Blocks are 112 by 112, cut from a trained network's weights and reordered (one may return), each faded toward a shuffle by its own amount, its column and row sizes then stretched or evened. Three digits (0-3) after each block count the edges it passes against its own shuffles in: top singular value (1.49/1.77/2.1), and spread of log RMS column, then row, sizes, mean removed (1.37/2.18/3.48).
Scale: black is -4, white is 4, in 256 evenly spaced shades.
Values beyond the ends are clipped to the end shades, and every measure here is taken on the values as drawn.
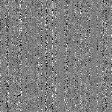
0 3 0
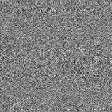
3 0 2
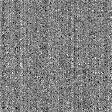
2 1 1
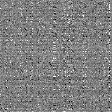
2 2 1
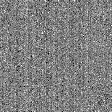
1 1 0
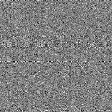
2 0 2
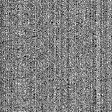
3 1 1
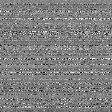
2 0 3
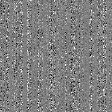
0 3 0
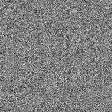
1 0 0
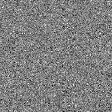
1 1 1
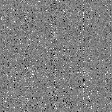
0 2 1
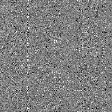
1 2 1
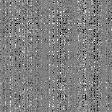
2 3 2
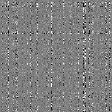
3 3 2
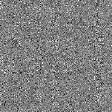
0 2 1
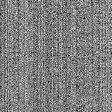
3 1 1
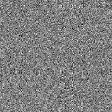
2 2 0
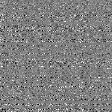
0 1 3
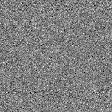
1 0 1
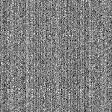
3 0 1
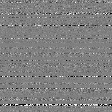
3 0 3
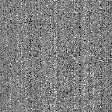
1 2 0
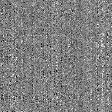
1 2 1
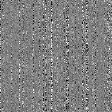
1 3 0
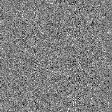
1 2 0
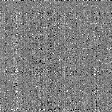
1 2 2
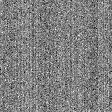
2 0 0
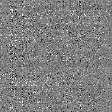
0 2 1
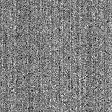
2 0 0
